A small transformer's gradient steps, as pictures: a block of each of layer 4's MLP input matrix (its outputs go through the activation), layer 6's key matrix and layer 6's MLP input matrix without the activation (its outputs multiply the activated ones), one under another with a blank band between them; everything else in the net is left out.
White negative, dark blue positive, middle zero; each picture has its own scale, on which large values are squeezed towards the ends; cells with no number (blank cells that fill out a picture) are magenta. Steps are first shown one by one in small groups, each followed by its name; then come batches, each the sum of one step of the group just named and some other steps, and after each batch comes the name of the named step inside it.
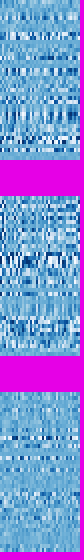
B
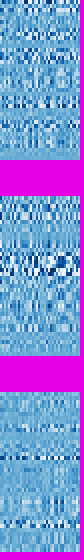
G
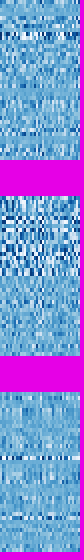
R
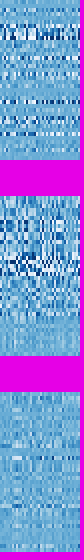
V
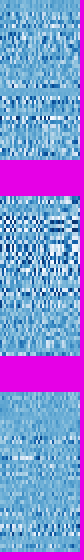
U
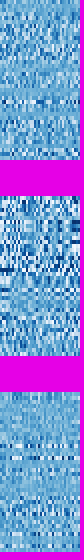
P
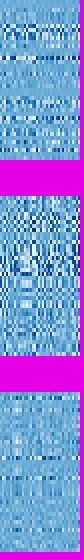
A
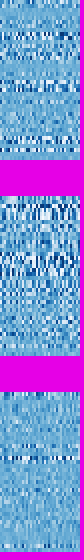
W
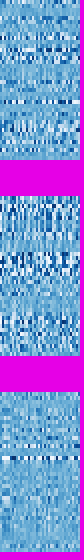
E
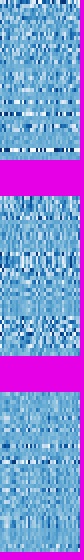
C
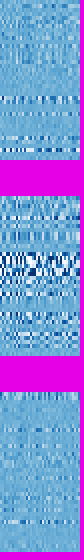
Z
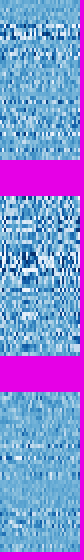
V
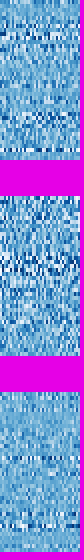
A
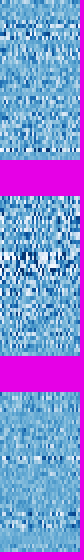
Z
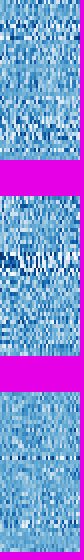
P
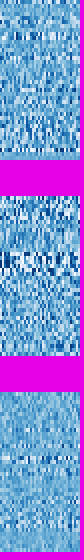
C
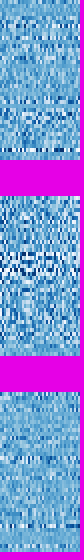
C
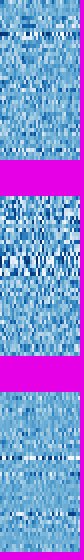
R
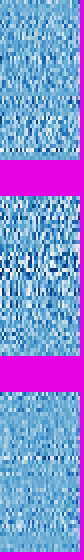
U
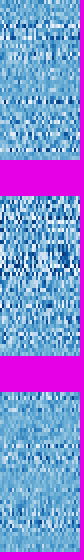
V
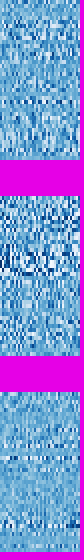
U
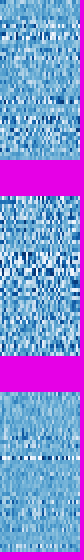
E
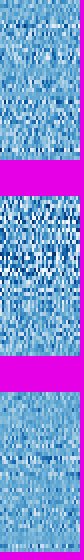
C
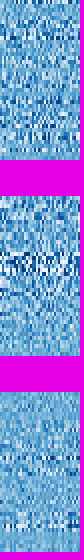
V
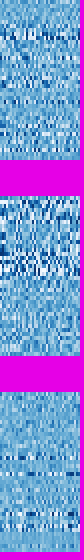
V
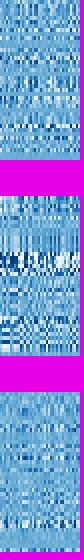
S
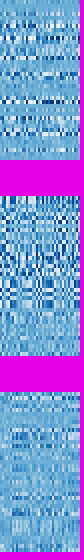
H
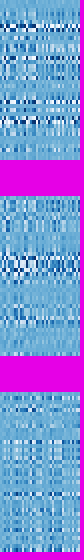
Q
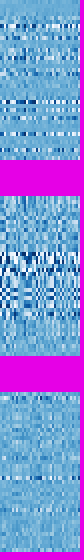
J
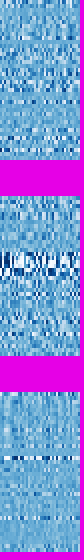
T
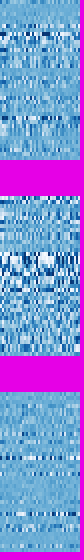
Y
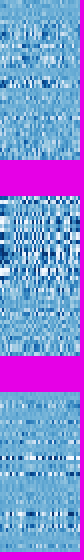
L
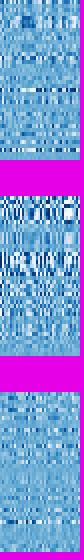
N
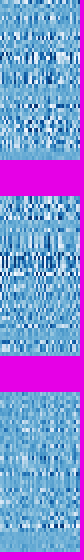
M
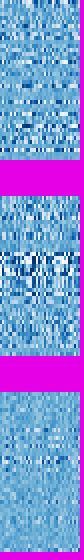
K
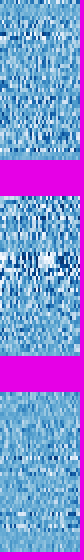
Y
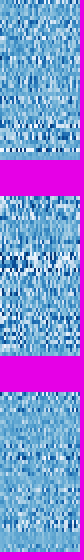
S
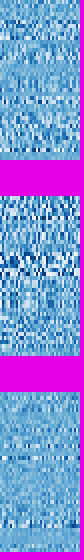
S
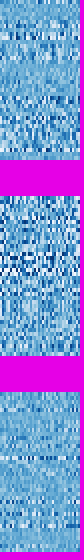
M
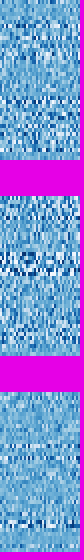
J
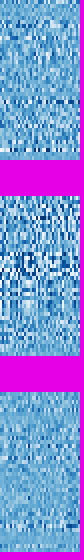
H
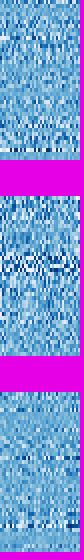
Q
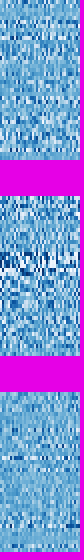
T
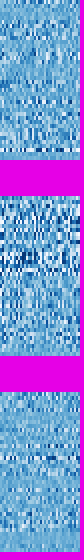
M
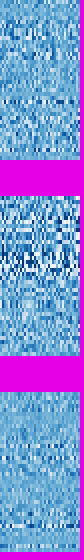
L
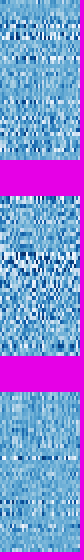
J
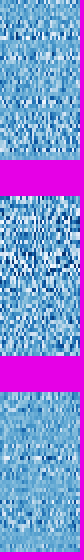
T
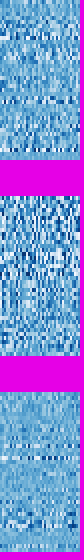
S
